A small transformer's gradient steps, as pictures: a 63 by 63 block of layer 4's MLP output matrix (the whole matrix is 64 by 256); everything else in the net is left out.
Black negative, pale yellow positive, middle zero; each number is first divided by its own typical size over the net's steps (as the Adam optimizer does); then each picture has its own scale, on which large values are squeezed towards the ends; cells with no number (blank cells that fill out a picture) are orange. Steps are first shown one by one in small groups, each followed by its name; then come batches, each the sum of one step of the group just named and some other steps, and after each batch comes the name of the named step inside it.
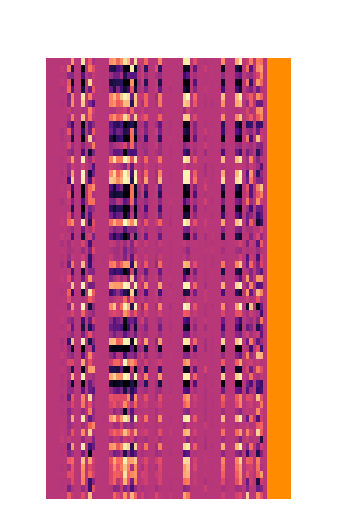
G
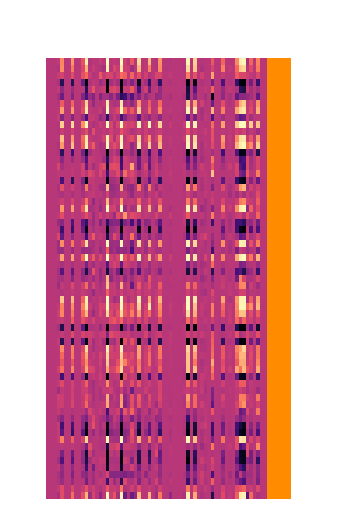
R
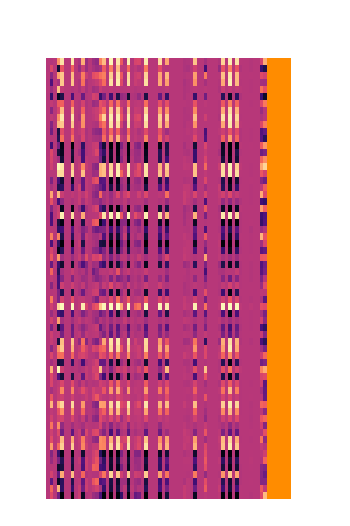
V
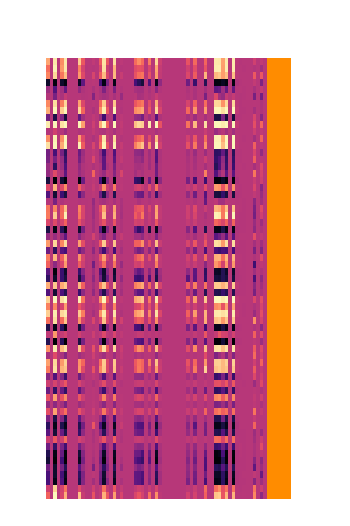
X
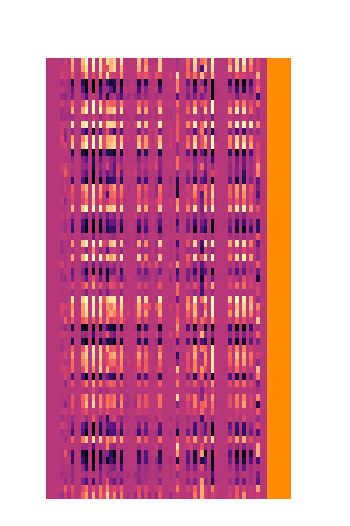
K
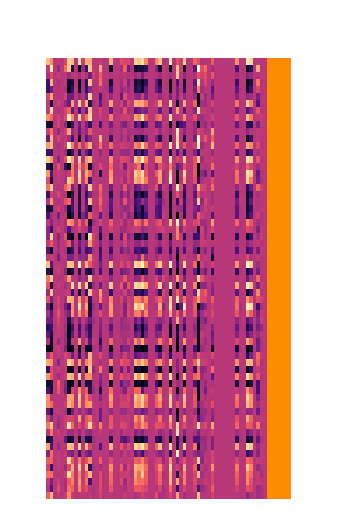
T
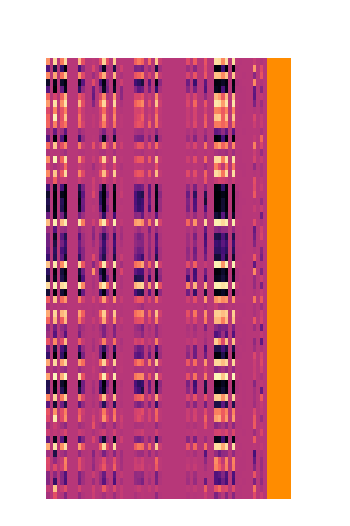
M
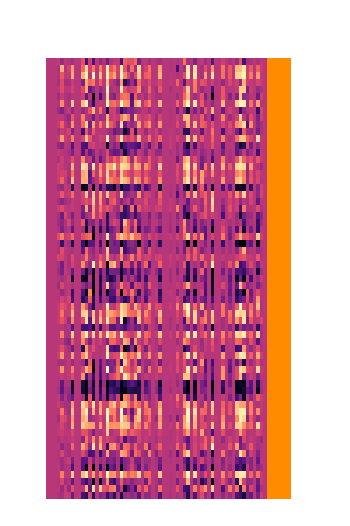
G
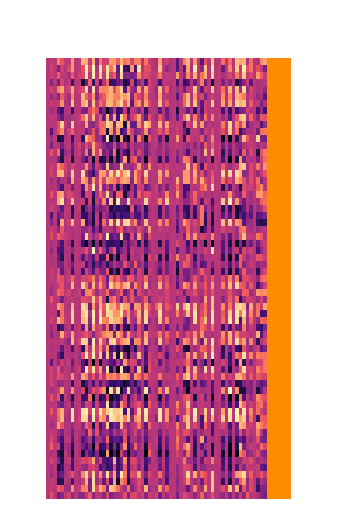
G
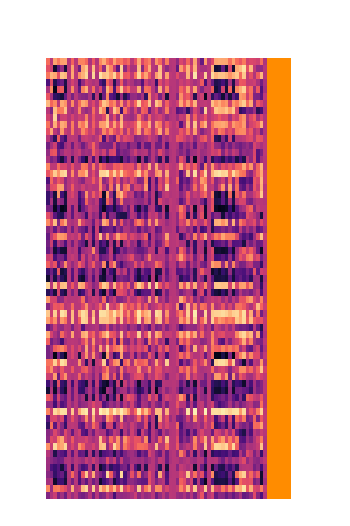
M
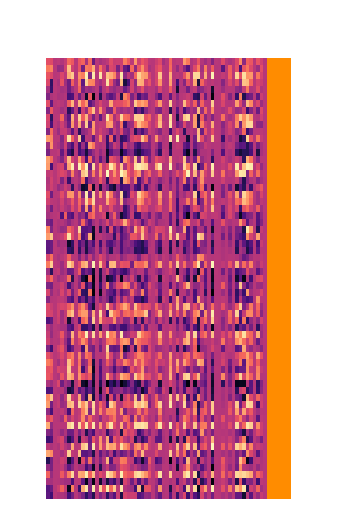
G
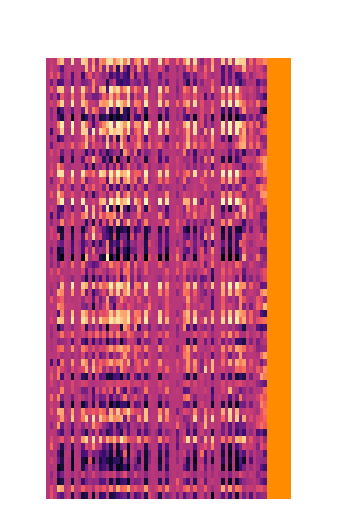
R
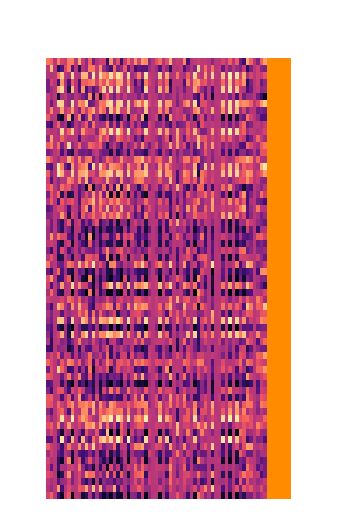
T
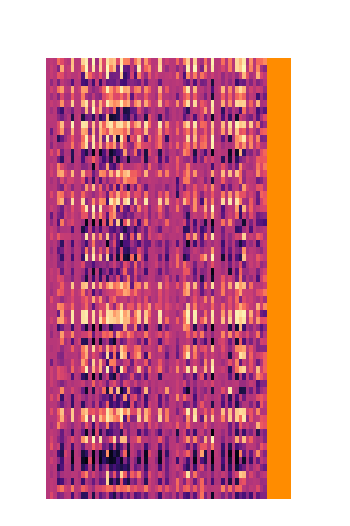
K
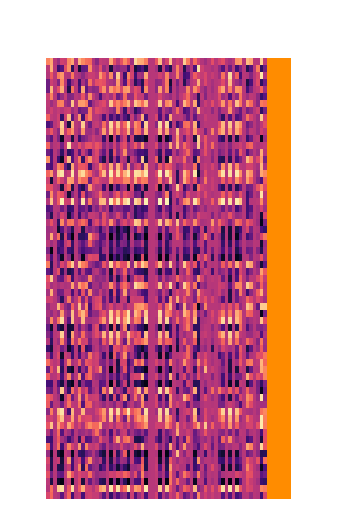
T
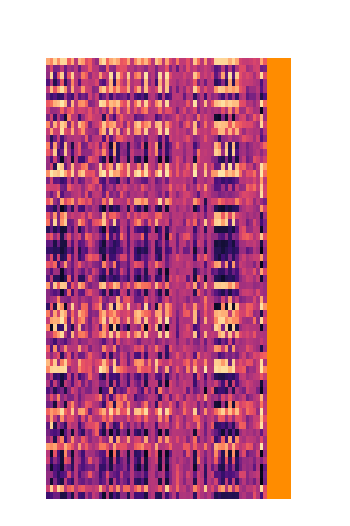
V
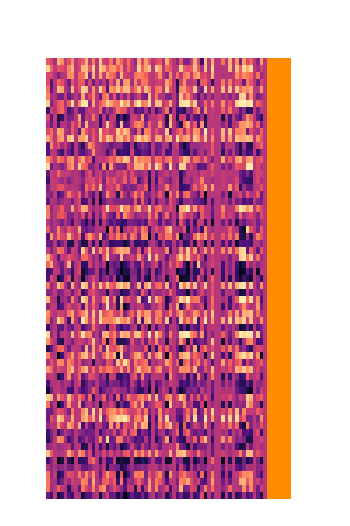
R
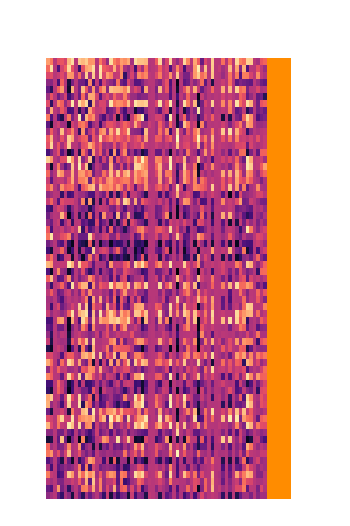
T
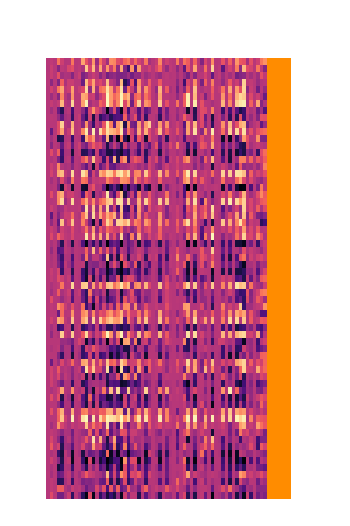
G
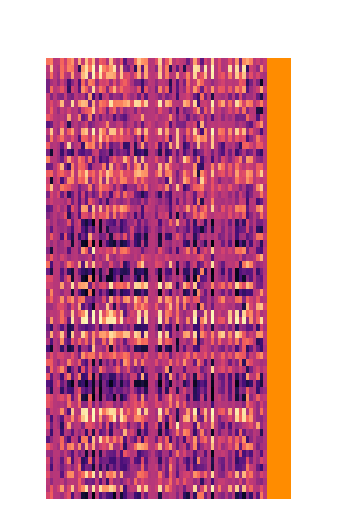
T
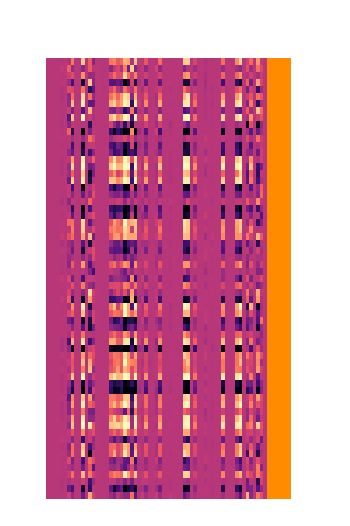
G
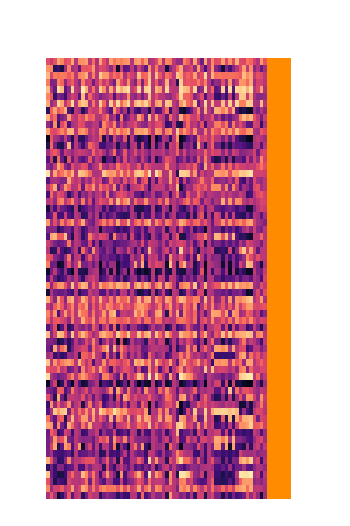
T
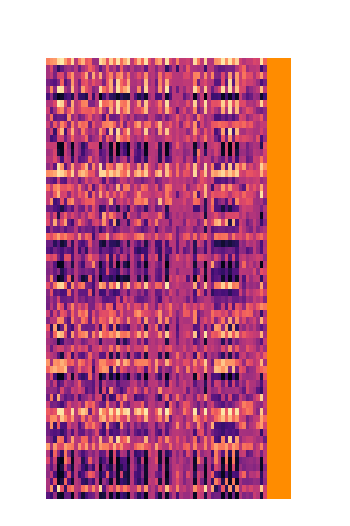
V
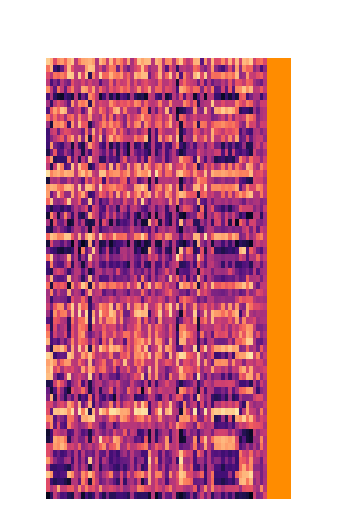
V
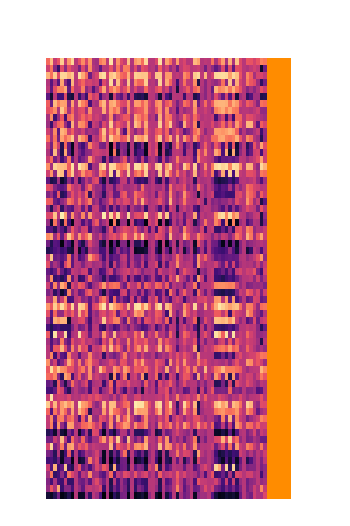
V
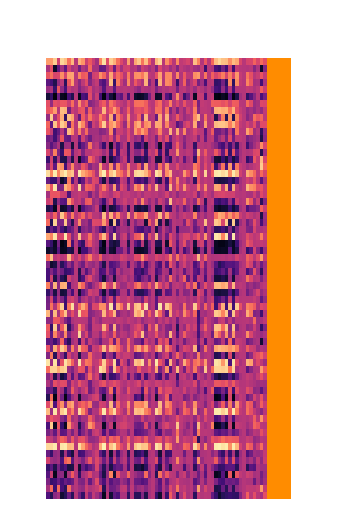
V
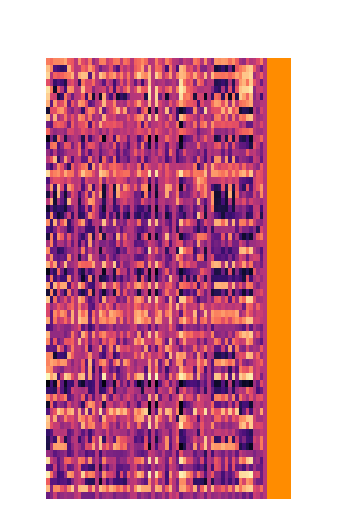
M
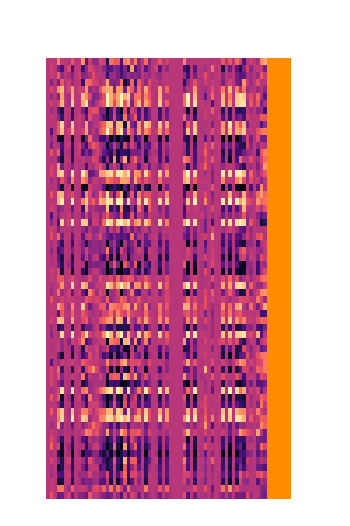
G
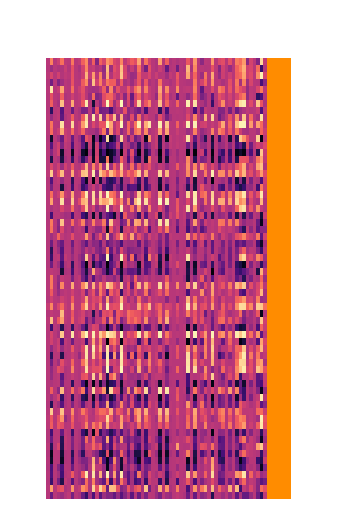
R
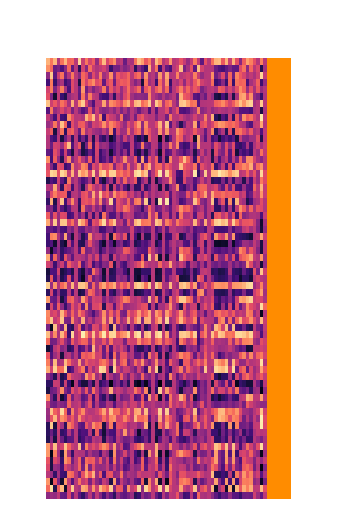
T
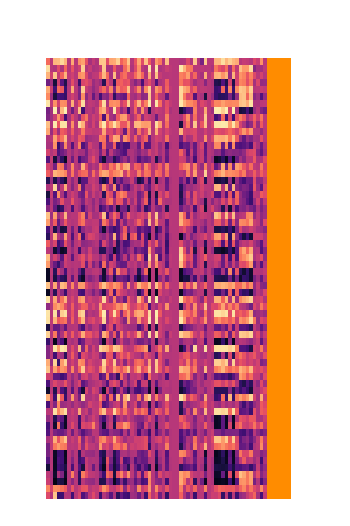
X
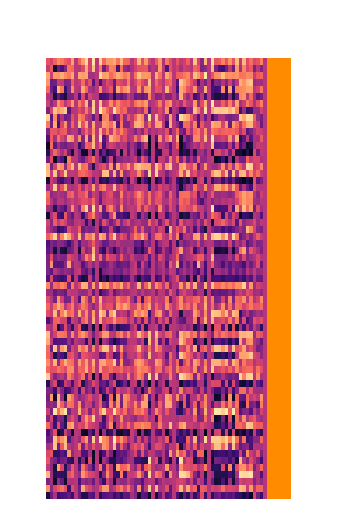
K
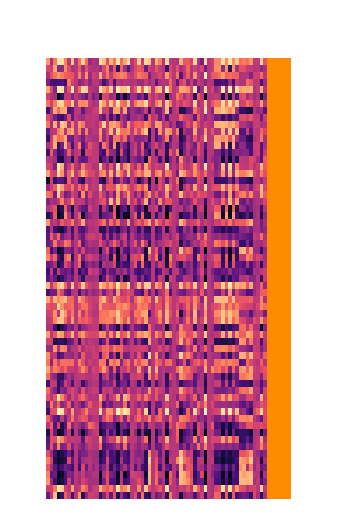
X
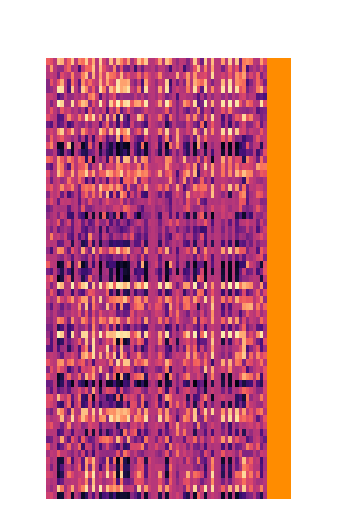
T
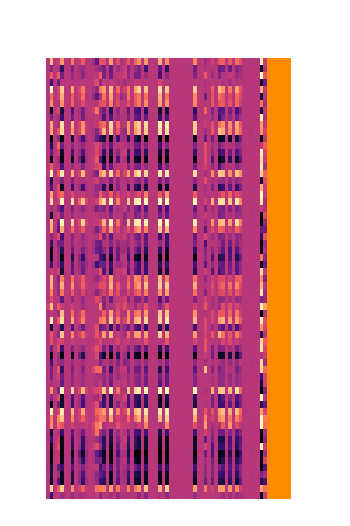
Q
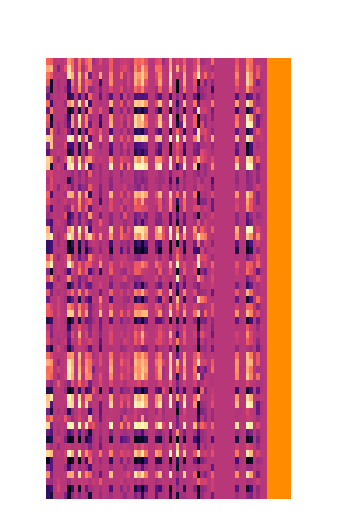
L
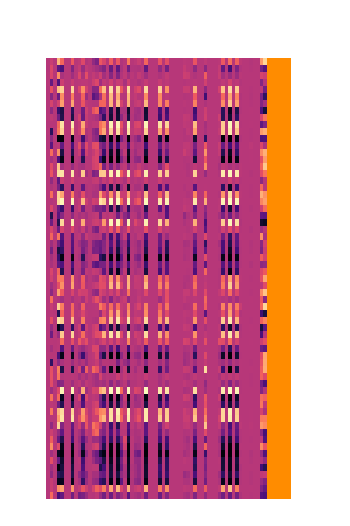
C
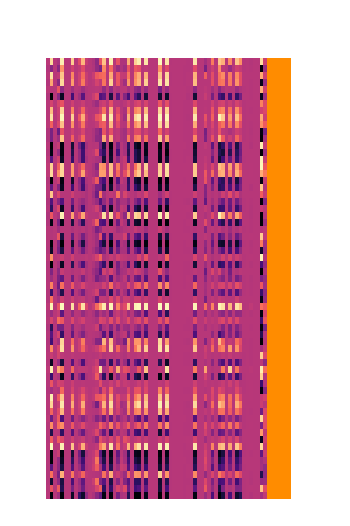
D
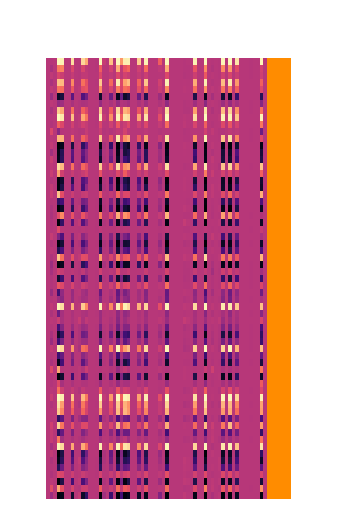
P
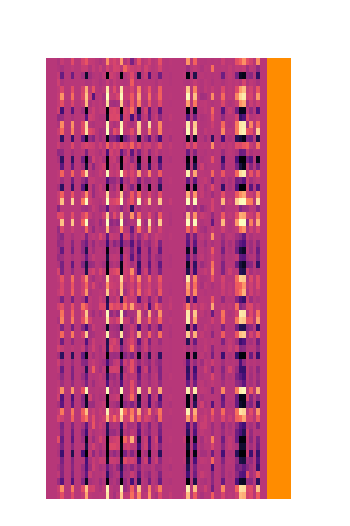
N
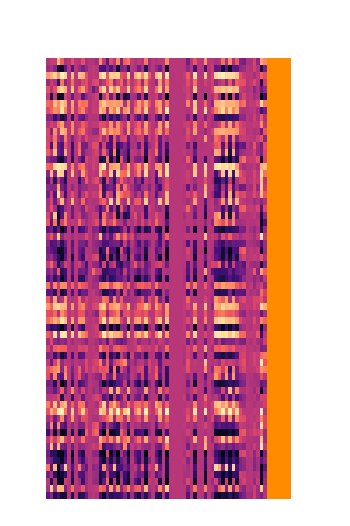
C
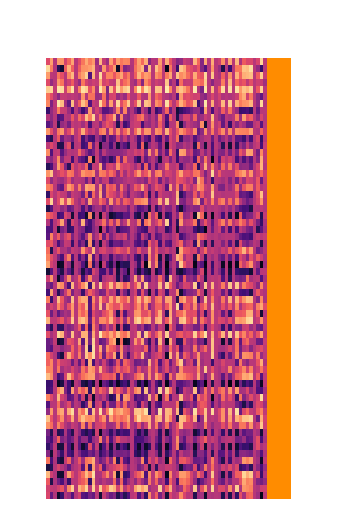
Q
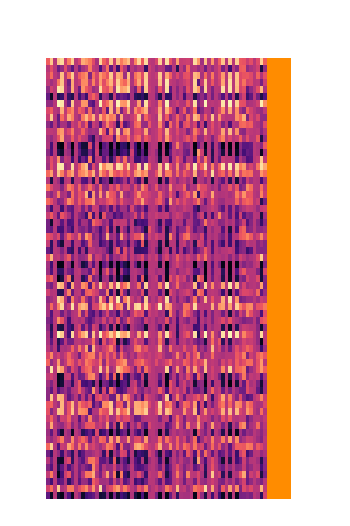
D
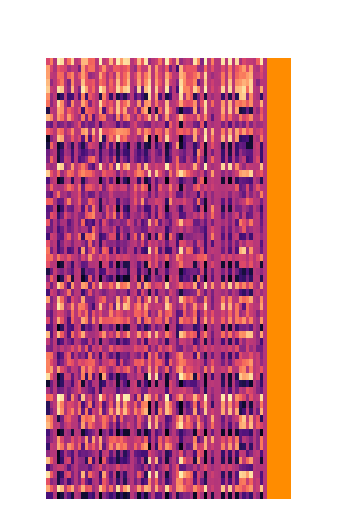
P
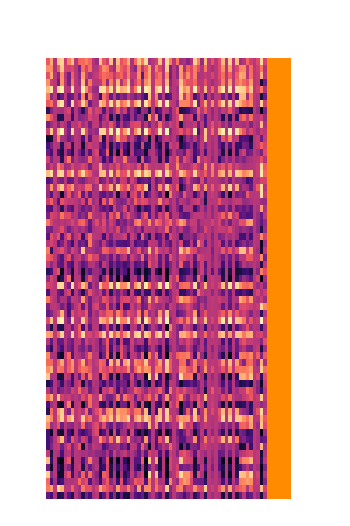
Q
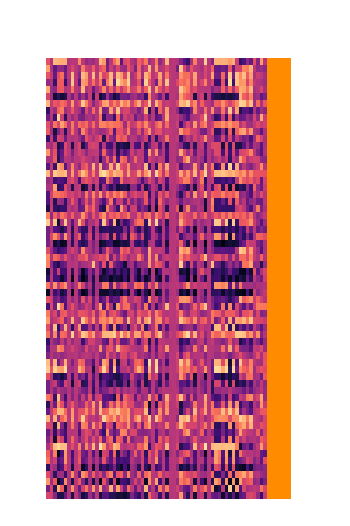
P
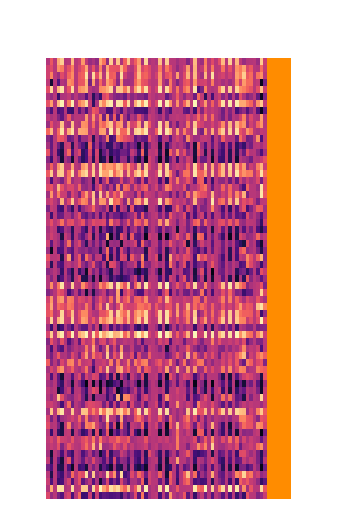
Q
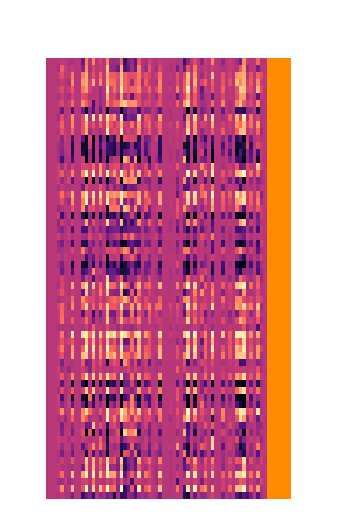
N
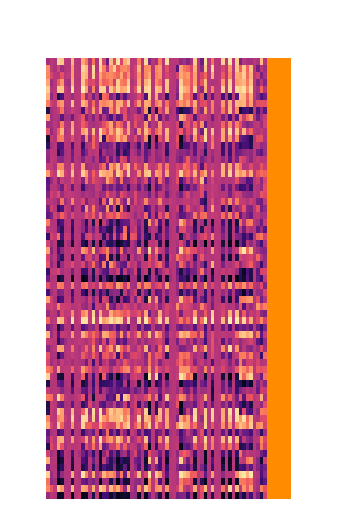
P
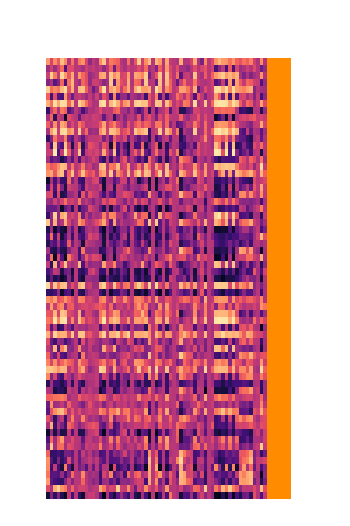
D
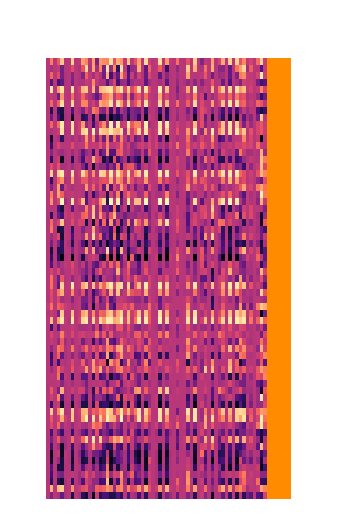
Q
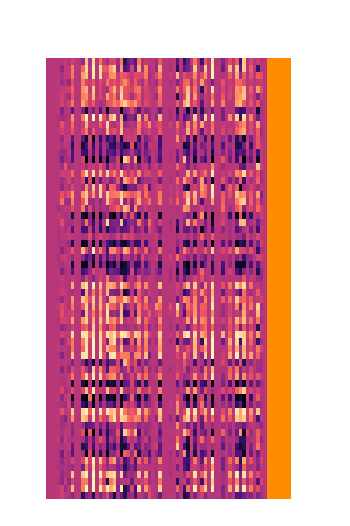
N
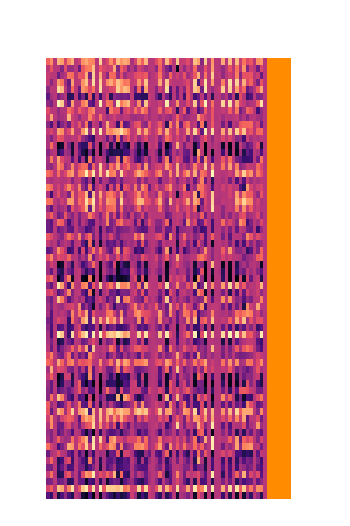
N
